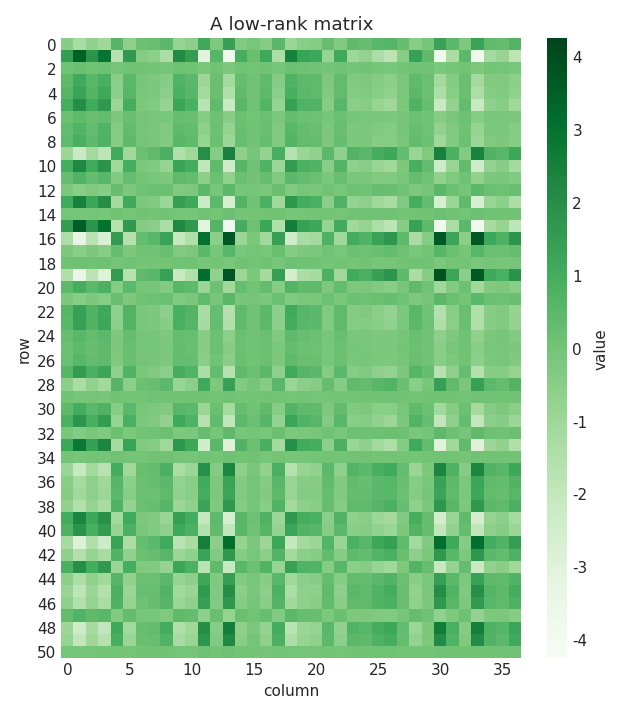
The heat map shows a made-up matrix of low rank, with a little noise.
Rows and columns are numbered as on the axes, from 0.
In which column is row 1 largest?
1
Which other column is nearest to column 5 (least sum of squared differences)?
10
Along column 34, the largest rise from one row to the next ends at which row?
16
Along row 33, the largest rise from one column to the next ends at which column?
14
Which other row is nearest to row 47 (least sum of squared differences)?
7
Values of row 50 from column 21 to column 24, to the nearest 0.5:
0 0 0 0
